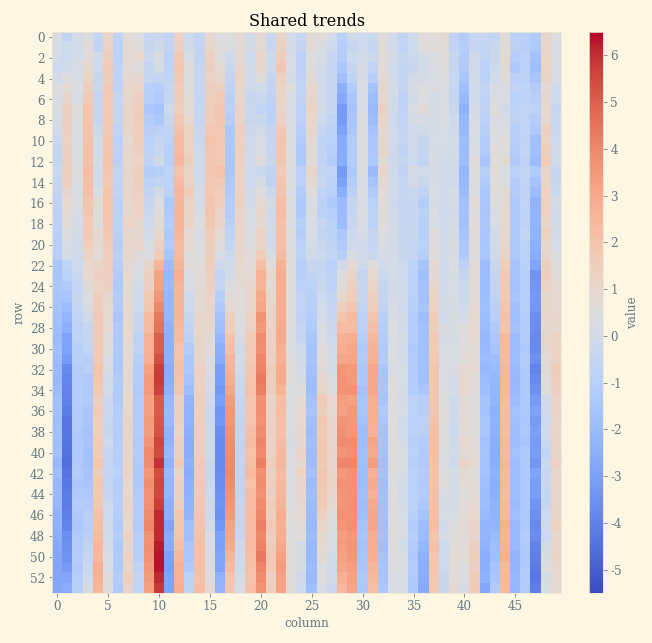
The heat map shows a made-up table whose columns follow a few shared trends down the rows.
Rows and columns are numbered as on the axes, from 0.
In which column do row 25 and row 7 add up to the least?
47
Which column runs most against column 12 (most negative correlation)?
38
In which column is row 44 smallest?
1
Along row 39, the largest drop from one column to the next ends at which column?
11
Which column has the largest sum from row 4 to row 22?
12
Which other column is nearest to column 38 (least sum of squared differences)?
33
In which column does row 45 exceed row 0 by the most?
10
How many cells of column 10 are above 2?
32
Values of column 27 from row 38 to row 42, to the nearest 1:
1 1 1 1 1
